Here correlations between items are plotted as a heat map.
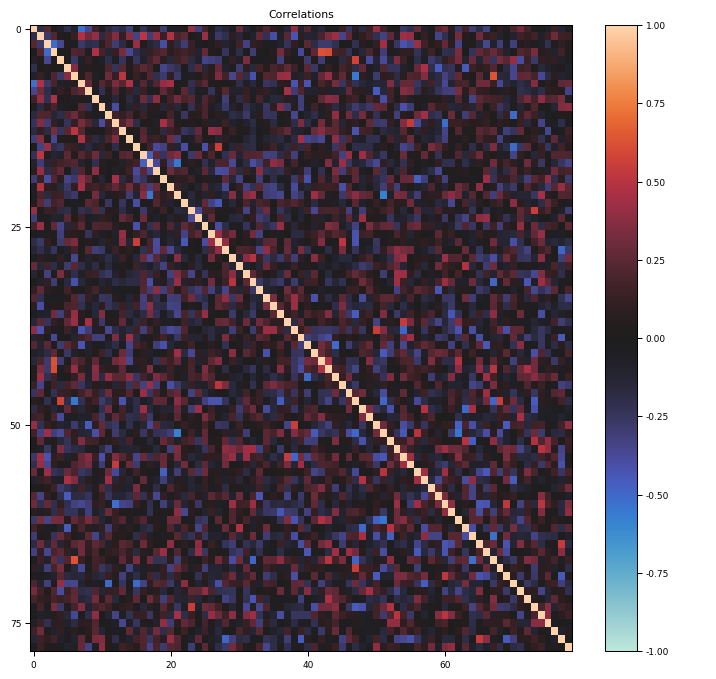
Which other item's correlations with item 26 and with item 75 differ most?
13
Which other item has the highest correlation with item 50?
38
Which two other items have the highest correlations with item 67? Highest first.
6, 43
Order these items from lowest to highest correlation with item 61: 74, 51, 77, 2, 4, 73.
51, 77, 73, 2, 4, 74
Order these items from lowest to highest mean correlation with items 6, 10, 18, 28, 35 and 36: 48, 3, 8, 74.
74, 48, 8, 3
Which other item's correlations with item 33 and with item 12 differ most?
19
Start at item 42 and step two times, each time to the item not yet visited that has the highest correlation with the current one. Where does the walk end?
43
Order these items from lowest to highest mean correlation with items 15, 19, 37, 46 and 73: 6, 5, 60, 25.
60, 25, 5, 6
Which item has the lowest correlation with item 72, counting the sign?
32
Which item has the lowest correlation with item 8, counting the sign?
50
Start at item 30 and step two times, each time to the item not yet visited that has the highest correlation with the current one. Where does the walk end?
52
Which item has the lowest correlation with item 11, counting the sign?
70
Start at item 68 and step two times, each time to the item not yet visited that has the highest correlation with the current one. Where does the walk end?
4
